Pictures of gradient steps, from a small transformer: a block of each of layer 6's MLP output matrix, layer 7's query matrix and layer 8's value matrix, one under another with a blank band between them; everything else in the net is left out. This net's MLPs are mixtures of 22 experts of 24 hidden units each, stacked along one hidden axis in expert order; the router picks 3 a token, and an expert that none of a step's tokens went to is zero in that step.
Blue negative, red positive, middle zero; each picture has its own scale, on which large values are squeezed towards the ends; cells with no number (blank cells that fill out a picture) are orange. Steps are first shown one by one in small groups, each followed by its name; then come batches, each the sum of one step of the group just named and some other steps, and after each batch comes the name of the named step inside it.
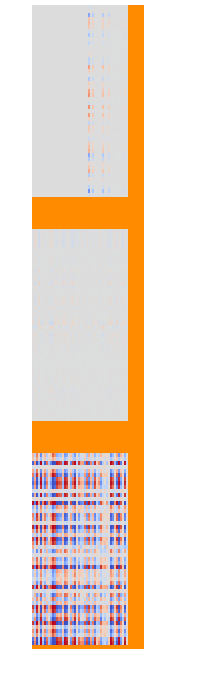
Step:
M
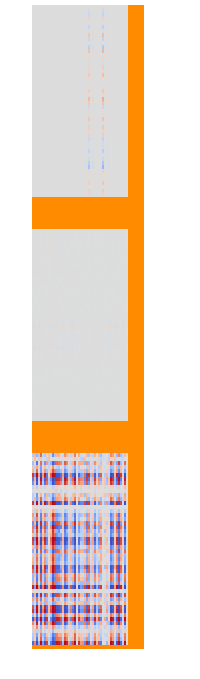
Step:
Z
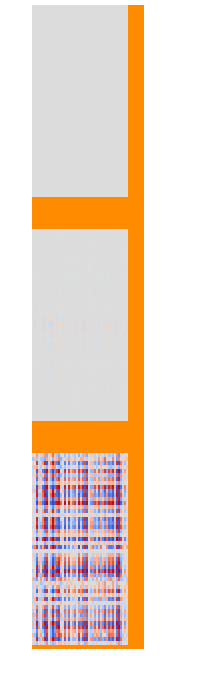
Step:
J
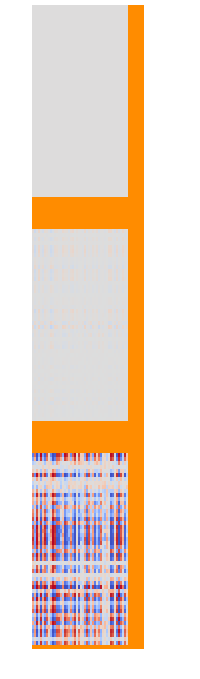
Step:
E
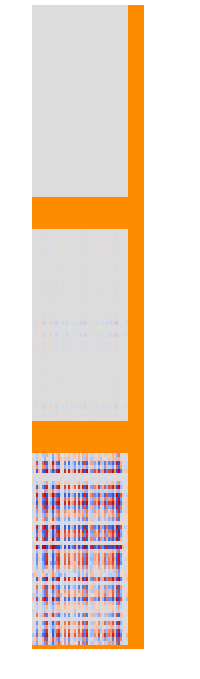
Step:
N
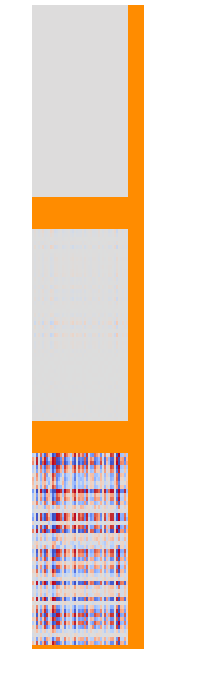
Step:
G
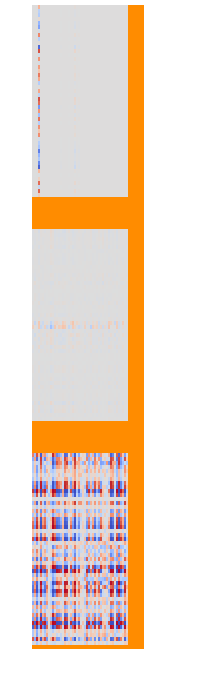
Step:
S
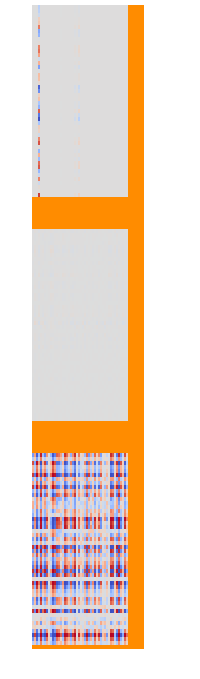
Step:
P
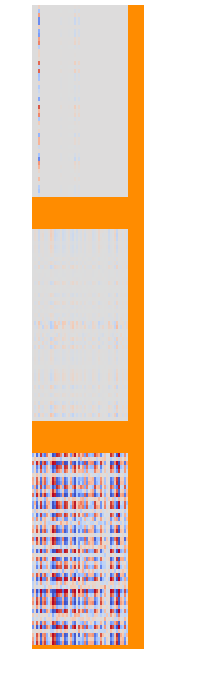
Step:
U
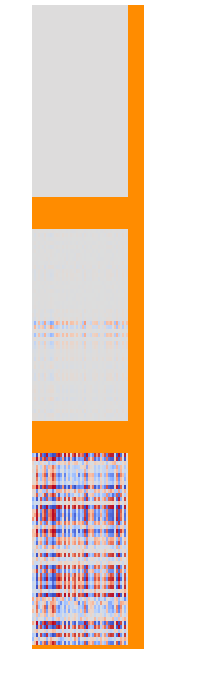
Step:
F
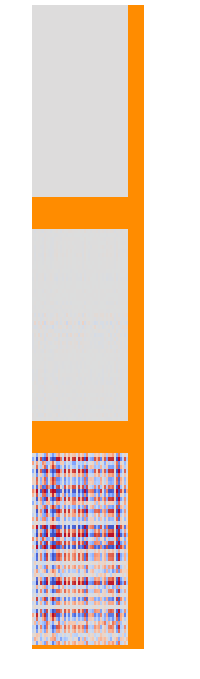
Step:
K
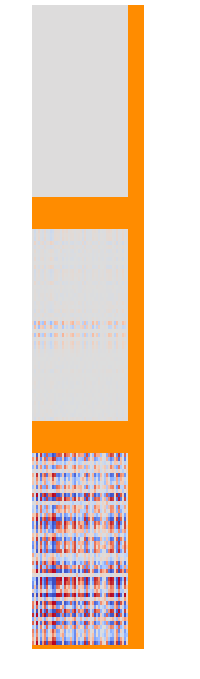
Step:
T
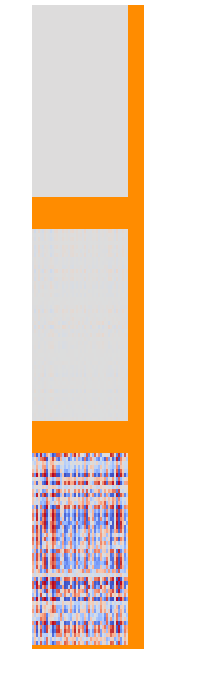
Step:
E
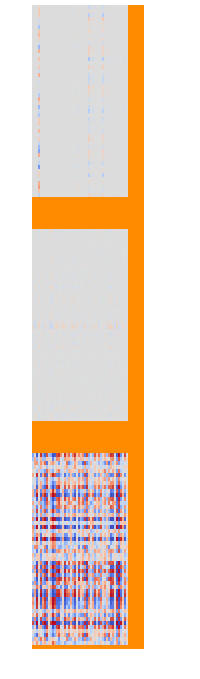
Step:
J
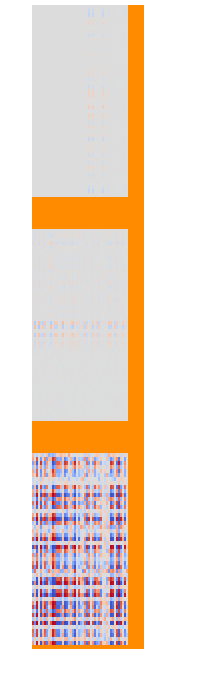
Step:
T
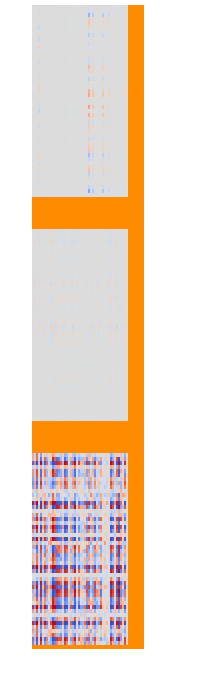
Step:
M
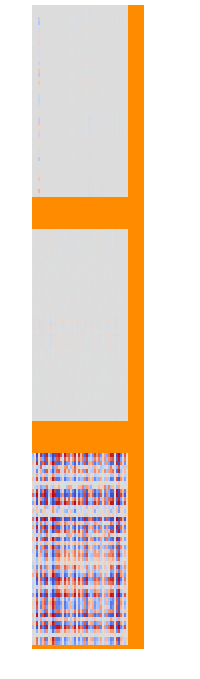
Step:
K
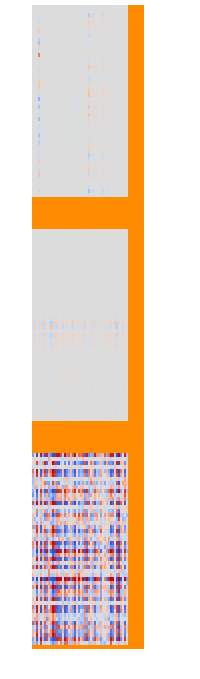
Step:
M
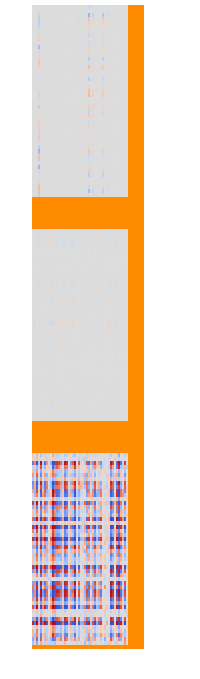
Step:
M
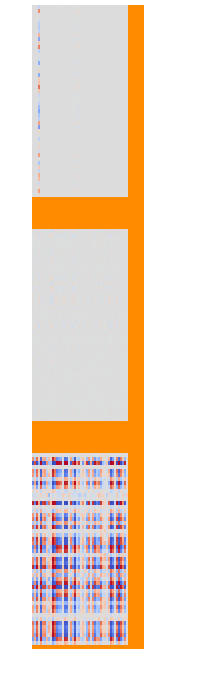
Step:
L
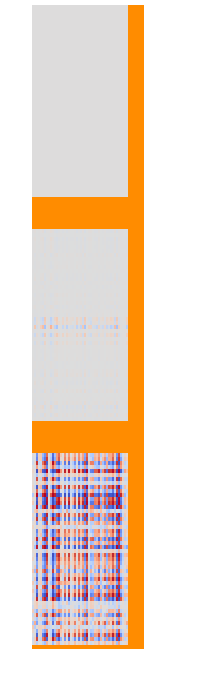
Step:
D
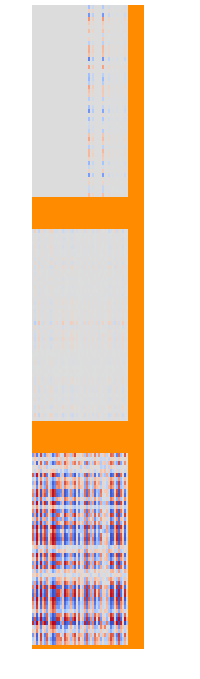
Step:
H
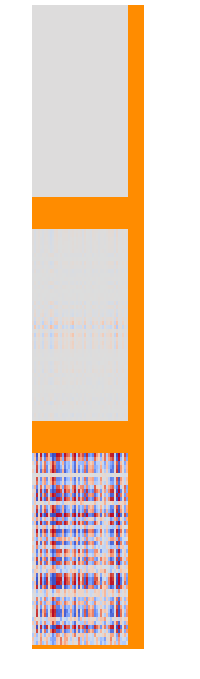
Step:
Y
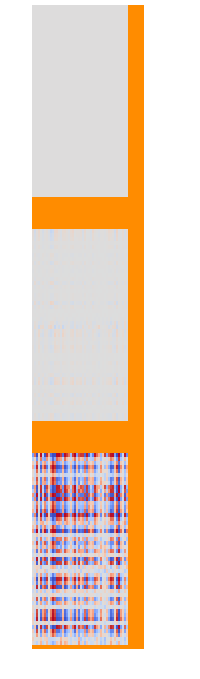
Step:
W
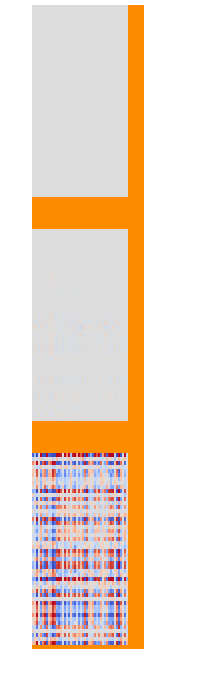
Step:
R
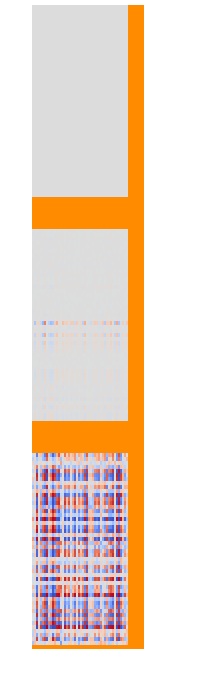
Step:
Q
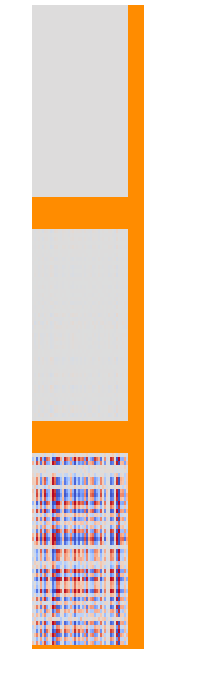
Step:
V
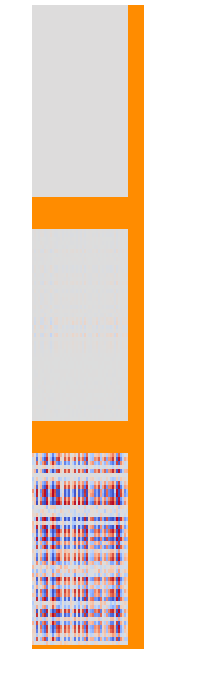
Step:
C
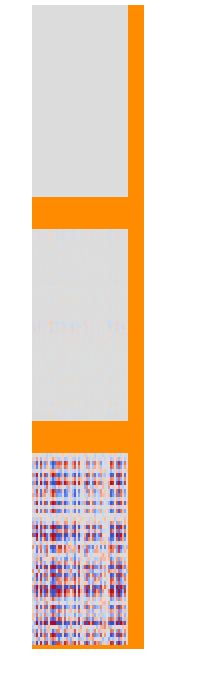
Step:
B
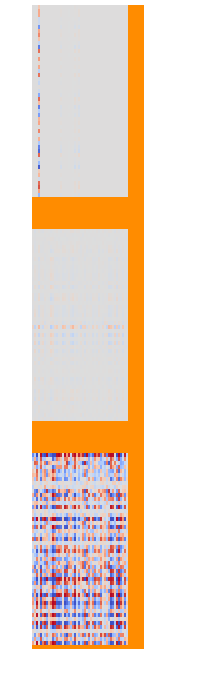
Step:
R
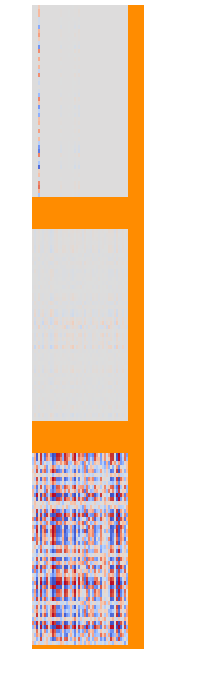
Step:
Y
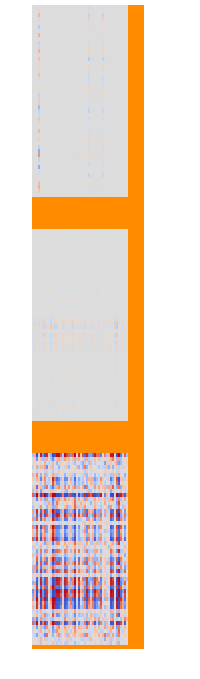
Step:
H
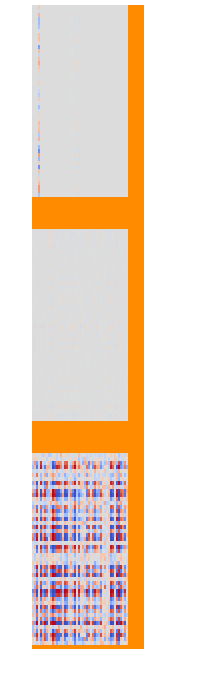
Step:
B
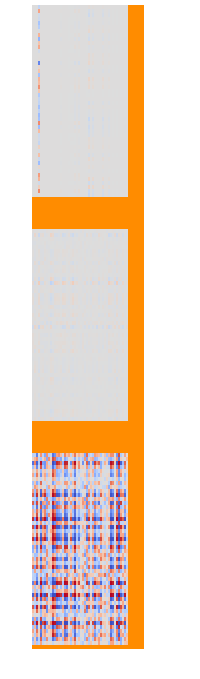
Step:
L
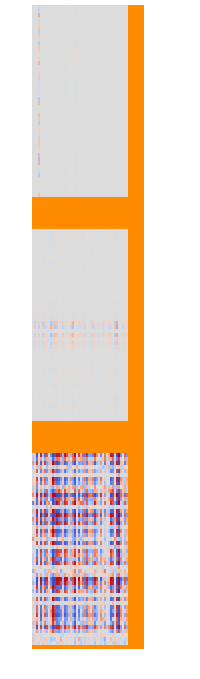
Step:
Y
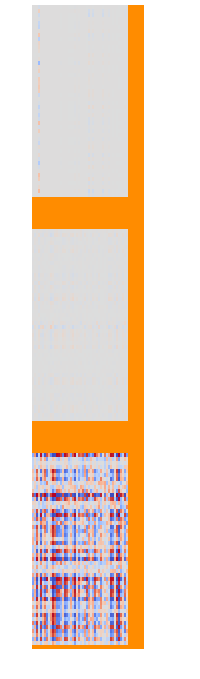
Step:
W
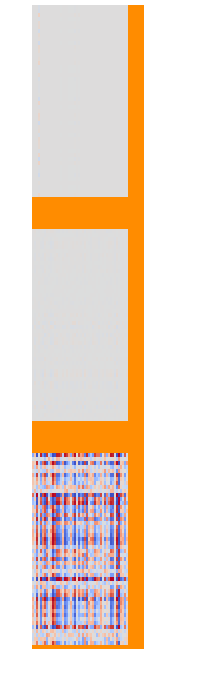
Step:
V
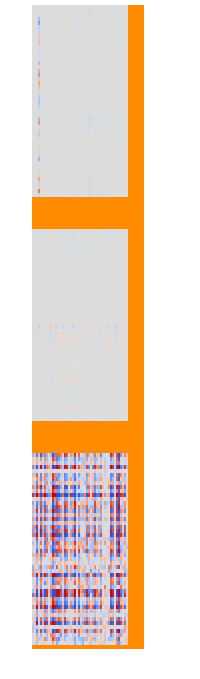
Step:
B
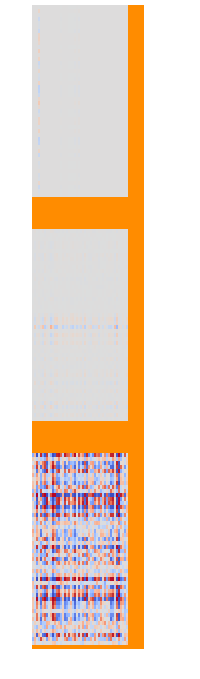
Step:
D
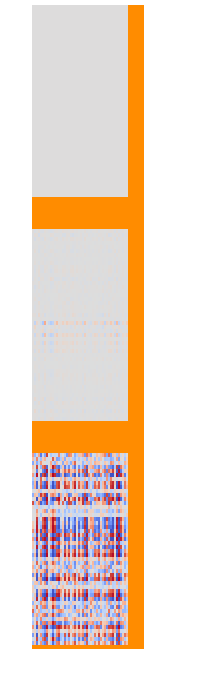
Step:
Q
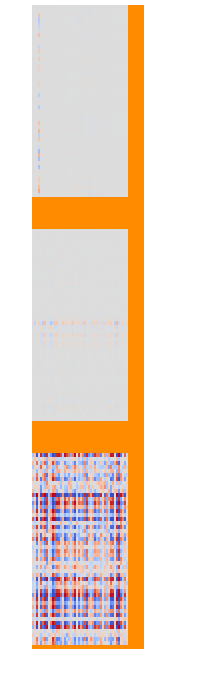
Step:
Q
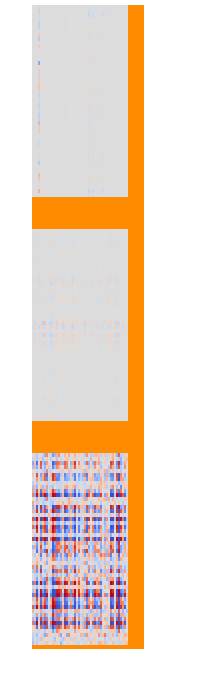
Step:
Q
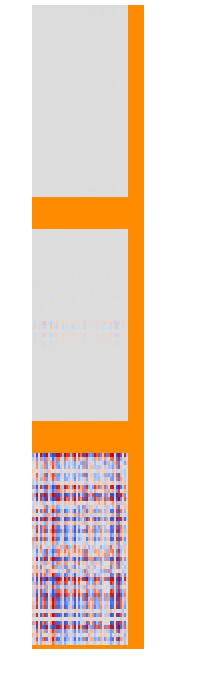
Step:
Q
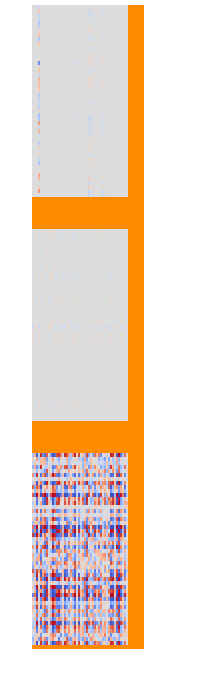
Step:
B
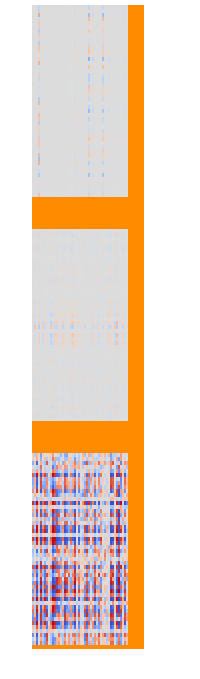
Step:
H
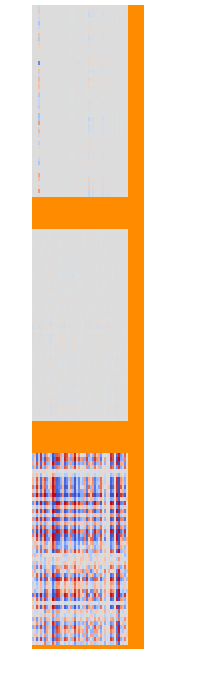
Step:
V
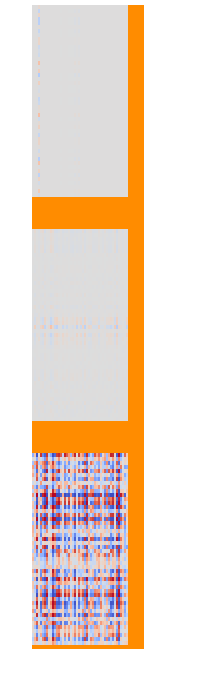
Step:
D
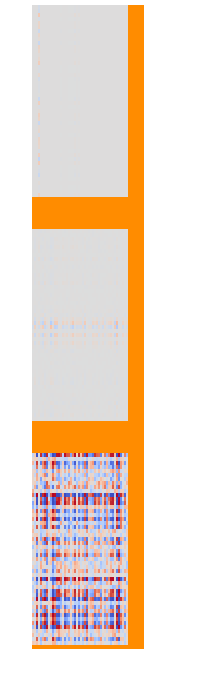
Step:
C
